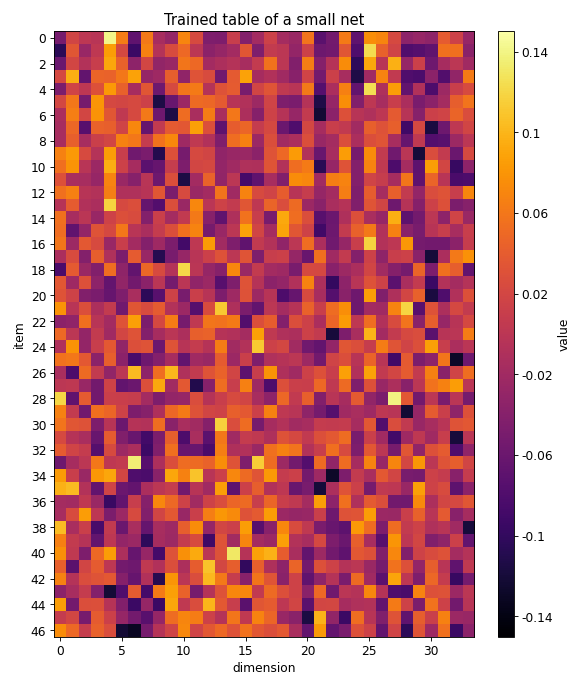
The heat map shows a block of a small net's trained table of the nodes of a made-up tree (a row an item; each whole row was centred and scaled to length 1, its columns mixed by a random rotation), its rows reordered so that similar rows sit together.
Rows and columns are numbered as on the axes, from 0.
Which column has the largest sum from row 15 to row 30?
25
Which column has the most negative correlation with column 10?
28
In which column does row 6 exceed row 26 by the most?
1
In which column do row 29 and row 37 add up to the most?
17
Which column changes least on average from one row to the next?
24
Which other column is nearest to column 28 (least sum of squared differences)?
2
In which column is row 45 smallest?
20
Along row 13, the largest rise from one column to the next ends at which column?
4
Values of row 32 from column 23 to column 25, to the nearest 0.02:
0.02 -0.04 0.04
